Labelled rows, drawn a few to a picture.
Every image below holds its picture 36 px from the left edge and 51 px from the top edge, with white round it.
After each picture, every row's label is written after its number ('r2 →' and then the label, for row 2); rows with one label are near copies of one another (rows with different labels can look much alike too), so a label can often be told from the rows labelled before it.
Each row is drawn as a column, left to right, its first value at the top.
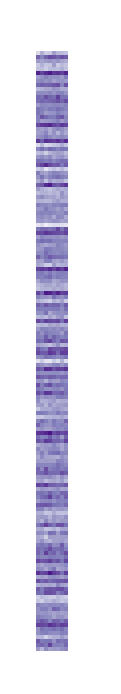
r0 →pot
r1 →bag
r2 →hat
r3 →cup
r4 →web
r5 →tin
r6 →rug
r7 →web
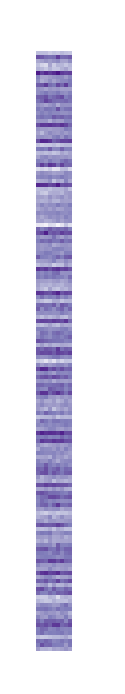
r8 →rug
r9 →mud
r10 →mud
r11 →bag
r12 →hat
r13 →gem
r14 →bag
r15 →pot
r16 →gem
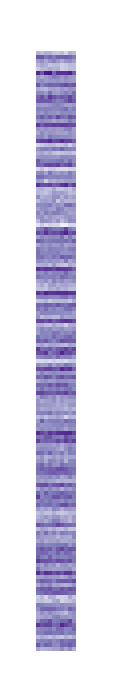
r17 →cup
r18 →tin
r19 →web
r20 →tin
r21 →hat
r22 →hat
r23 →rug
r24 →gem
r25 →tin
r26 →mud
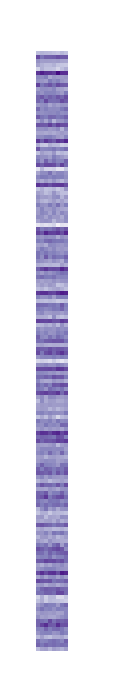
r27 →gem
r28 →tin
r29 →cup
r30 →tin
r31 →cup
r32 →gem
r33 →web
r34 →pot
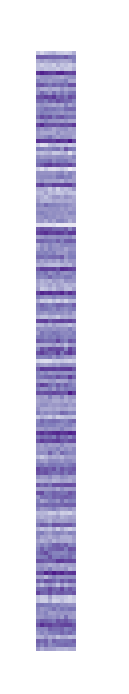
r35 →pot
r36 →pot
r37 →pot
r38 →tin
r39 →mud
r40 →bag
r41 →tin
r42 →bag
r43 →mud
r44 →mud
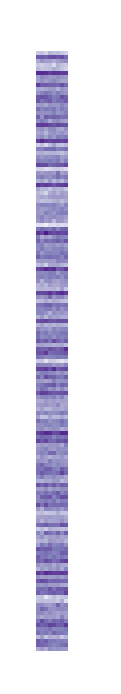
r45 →mud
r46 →tin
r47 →mud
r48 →cup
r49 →rug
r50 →cup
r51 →hat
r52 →cup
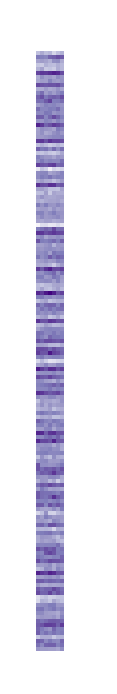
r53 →mud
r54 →mud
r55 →web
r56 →web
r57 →hat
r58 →gem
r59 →pot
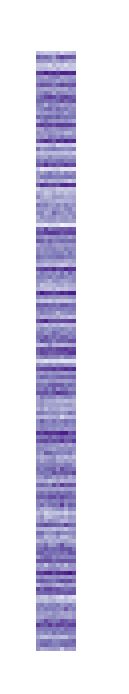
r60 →cup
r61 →web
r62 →tin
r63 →tin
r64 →hat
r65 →cup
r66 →gem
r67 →tin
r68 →web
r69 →web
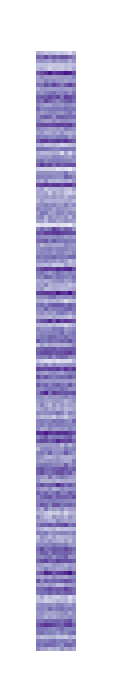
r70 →rug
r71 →hat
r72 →cup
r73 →tin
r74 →gem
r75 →hat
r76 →hat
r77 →tin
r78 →web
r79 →mud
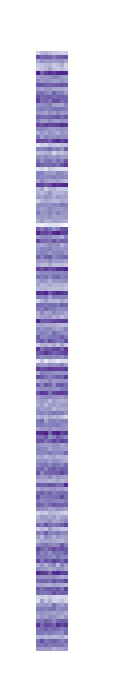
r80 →cup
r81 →mud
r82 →cup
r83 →rug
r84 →mud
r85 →cup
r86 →gem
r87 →rug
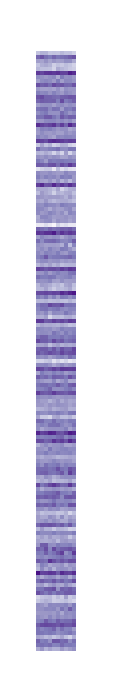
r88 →mud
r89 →gem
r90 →gem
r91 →bag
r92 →mud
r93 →pot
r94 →web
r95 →tin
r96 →hat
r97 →pot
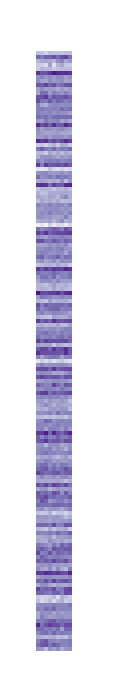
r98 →web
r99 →mud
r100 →mud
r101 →web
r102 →rug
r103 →web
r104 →gem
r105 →rug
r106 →cup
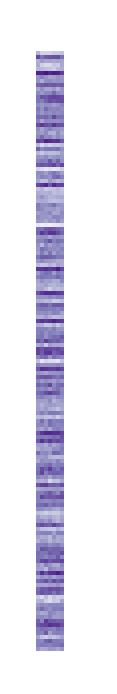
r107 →rug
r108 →hat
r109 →rug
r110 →pot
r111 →tin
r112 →tin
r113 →web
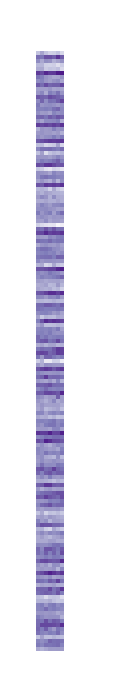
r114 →hat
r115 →bag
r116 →hat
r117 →hat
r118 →pot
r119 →rug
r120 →cup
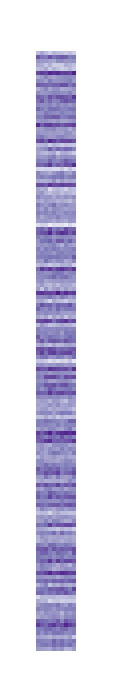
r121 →gem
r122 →web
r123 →hat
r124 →bag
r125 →rug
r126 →hat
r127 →cup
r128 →bag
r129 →bag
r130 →hat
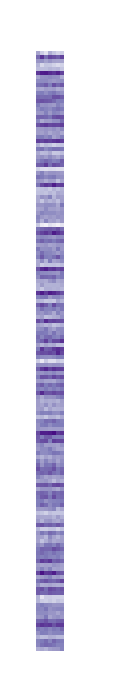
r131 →tin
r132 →cup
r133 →bag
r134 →cup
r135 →mud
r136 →rug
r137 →rug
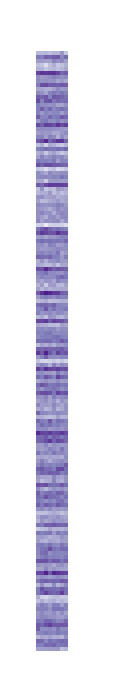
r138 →bag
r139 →pot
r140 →web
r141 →gem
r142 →tin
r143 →mud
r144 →mud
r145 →mud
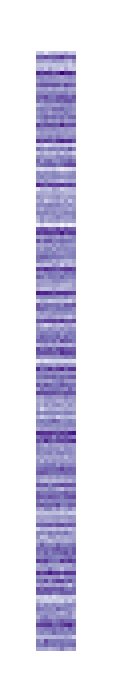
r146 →cup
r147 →gem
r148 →pot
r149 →cup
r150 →mud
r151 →gem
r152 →rug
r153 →web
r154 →bag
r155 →hat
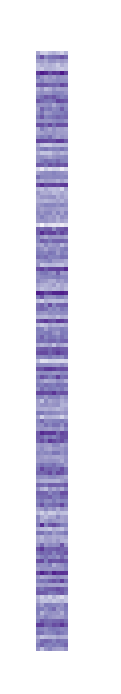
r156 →web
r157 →gem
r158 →pot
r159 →hat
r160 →tin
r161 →web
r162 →gem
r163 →web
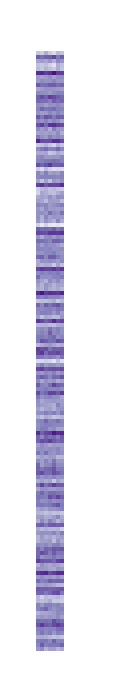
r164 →tin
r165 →web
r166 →tin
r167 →hat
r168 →pot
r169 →bag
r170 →cup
